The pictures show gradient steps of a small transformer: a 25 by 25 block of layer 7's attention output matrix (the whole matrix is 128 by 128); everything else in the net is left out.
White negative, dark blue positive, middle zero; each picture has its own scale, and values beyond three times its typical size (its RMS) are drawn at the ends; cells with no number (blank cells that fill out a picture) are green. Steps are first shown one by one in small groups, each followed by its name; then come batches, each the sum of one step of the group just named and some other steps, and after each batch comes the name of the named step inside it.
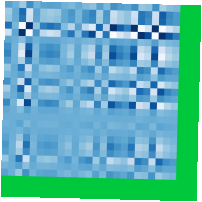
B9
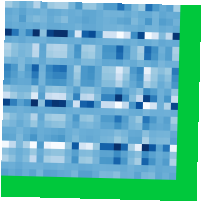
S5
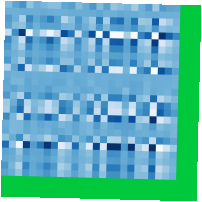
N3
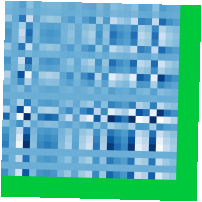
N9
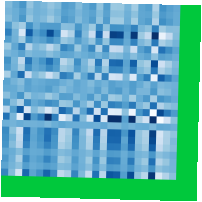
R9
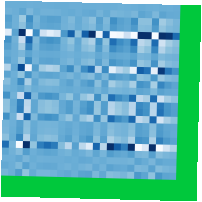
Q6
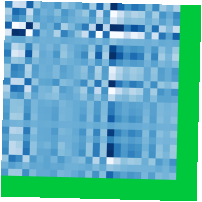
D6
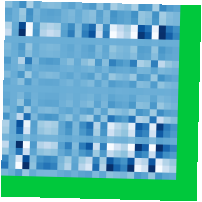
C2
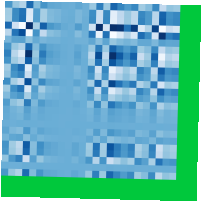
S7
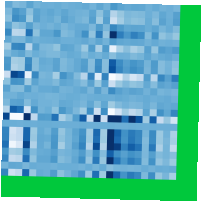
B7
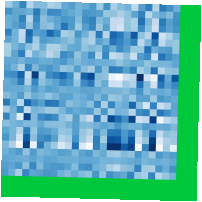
N9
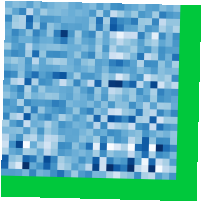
C2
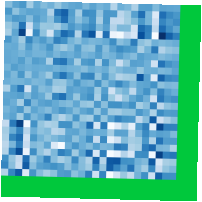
C2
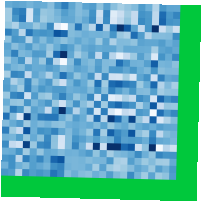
R9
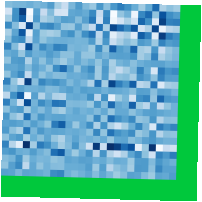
B9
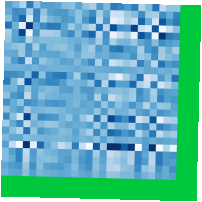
B9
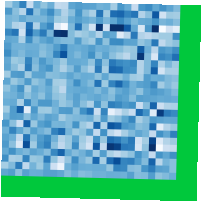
N9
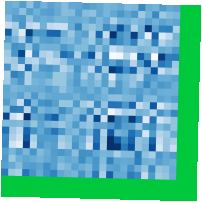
B7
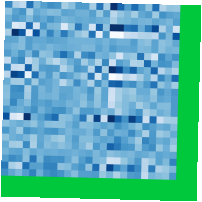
D6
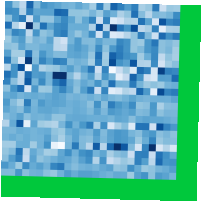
S7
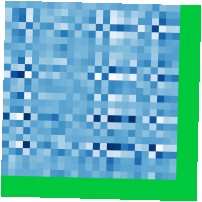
B7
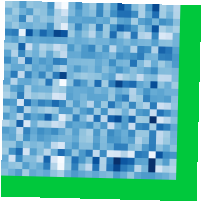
R9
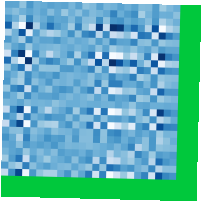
Q6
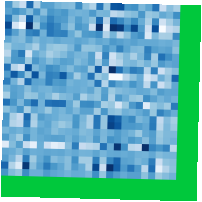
S5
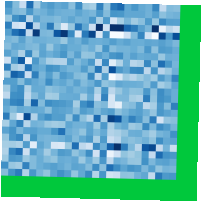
S5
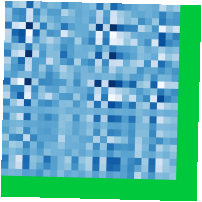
S7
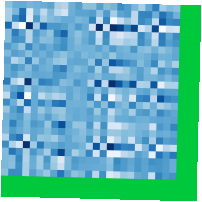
S7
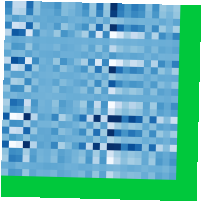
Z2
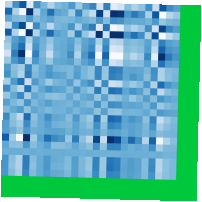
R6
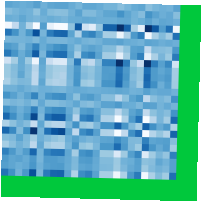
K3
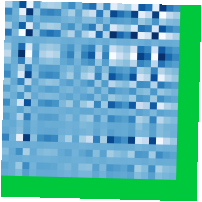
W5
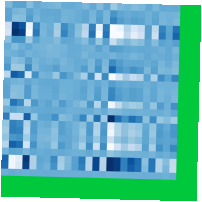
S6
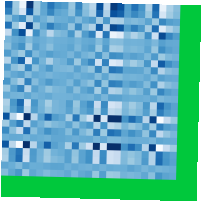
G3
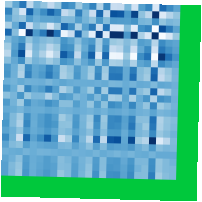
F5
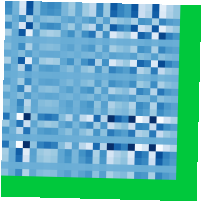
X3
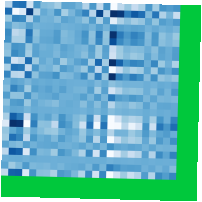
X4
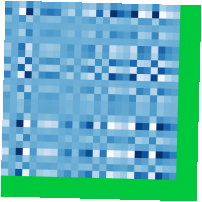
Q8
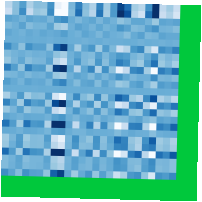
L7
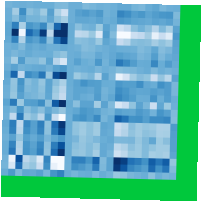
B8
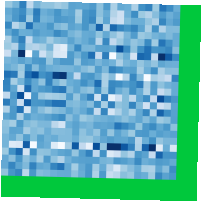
W5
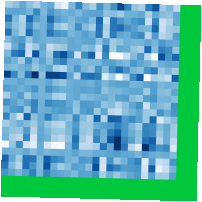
R6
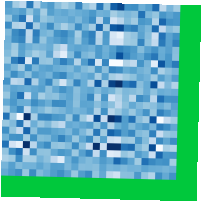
G3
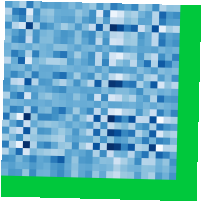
X3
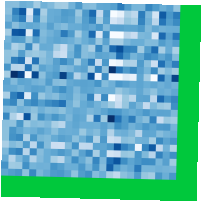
S6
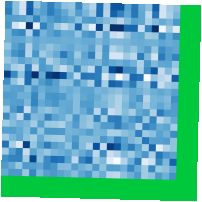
G3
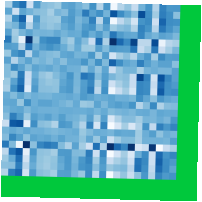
X4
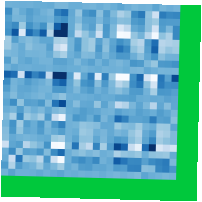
B8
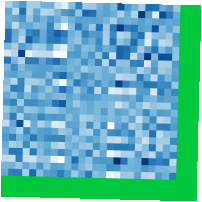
X4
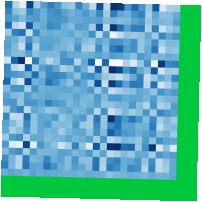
Z2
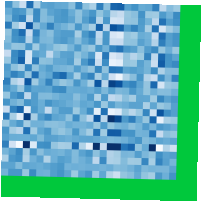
G3
